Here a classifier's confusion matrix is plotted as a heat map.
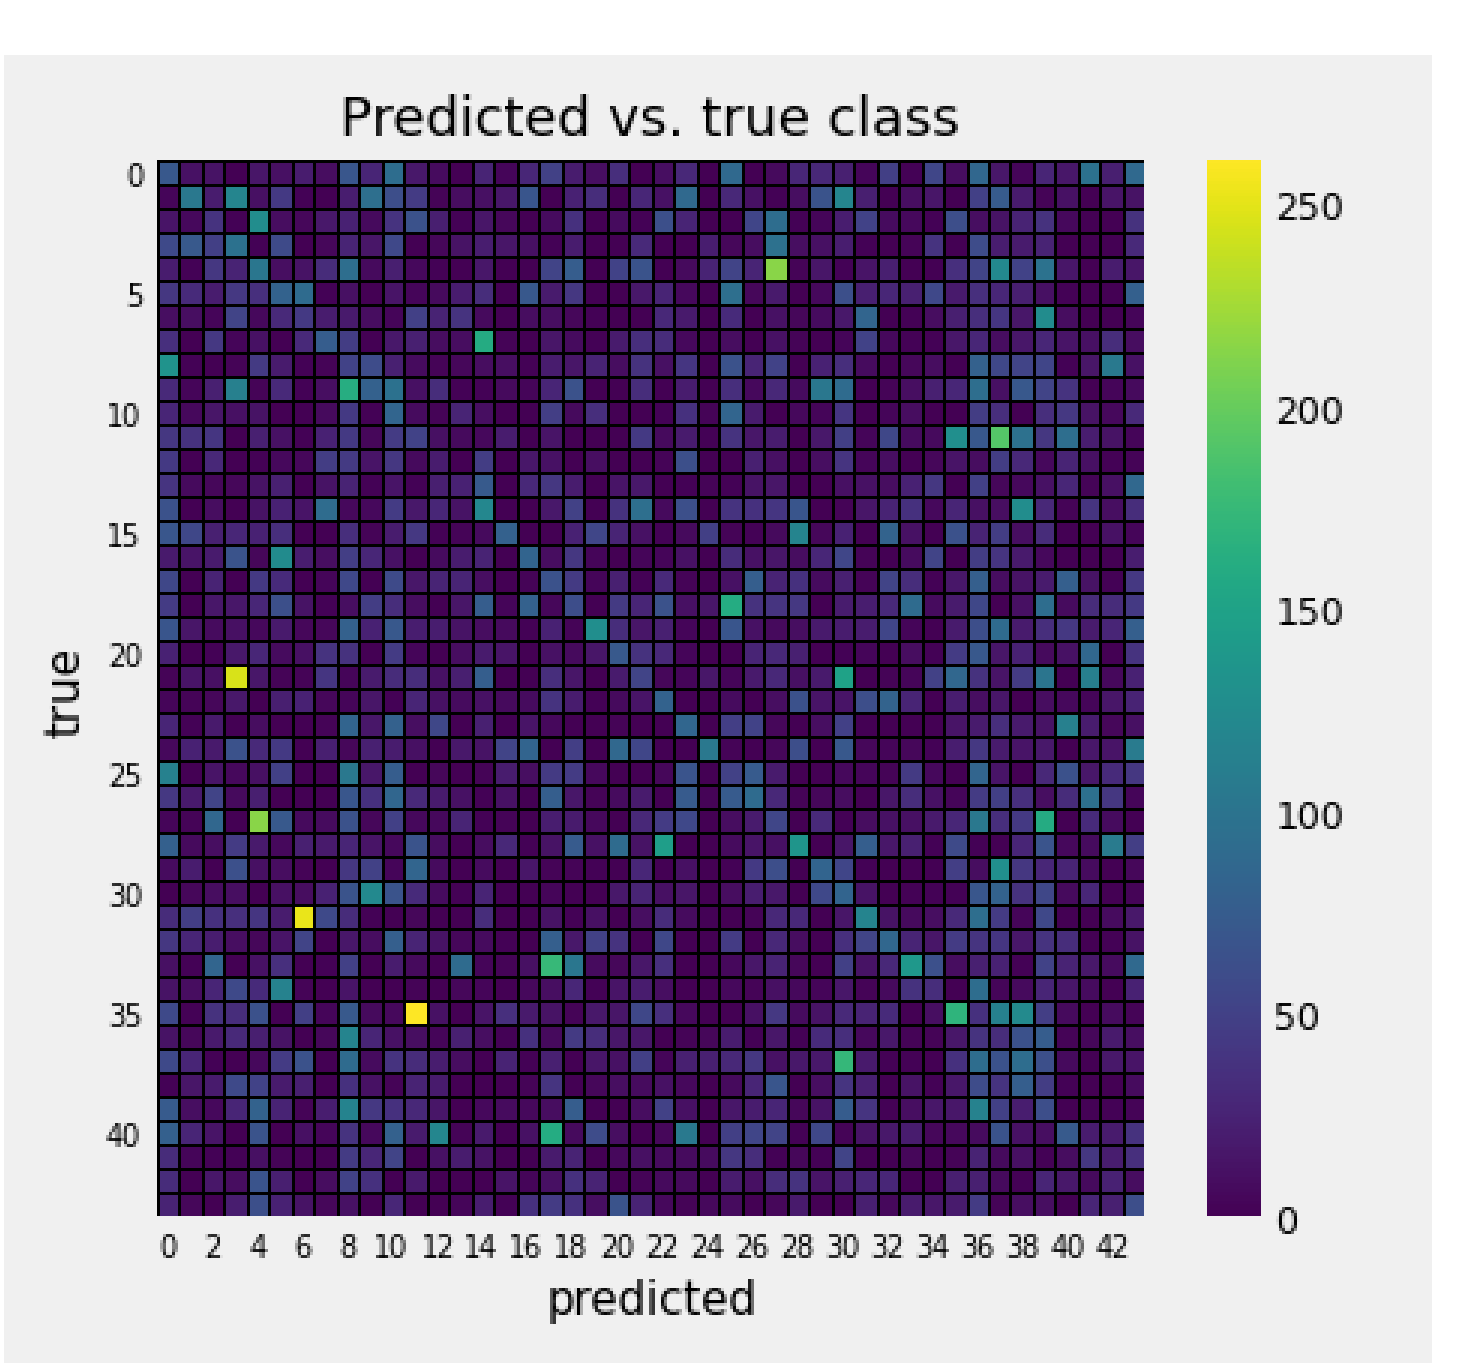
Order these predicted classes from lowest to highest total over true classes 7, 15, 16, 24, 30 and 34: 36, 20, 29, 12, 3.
12, 29, 20, 3, 36
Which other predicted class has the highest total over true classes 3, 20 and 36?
8
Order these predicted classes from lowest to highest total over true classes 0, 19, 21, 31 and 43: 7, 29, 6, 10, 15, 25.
15, 29, 7, 25, 10, 6
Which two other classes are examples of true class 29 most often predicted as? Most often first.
37, 11
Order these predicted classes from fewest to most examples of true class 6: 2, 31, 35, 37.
2, 35, 37, 31
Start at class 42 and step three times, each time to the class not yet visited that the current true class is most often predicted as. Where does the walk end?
39
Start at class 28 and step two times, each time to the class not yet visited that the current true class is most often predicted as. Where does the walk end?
32
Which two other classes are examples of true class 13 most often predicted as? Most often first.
43, 14
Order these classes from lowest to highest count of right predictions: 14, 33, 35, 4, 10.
10, 4, 14, 33, 35
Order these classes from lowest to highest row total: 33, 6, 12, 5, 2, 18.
12, 6, 2, 5, 33, 18
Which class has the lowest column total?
24
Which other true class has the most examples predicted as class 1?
3
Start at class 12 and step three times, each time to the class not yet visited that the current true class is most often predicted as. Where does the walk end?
17
